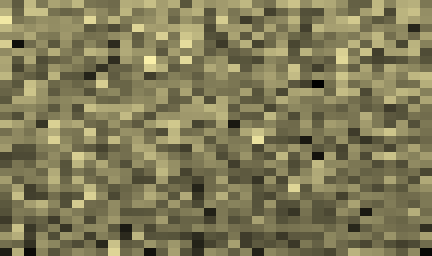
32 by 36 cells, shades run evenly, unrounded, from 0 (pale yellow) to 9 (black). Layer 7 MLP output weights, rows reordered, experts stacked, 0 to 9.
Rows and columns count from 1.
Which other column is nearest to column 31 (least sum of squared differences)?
23
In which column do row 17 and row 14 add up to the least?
8
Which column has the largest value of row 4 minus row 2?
35
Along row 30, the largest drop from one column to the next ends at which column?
12
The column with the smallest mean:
14
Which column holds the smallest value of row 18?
22
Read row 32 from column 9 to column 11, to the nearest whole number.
5 1 5
